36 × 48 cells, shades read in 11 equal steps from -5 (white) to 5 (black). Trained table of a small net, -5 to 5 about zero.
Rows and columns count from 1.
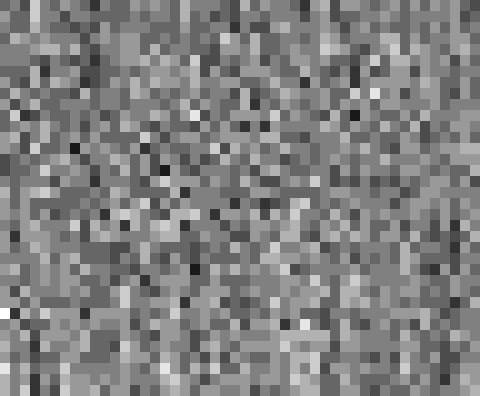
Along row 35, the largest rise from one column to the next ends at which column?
4
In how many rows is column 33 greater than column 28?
15
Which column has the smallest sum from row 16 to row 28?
18
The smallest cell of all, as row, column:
29, 1
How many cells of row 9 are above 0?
19
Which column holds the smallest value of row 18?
5
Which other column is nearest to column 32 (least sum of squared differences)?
7
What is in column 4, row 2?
-3
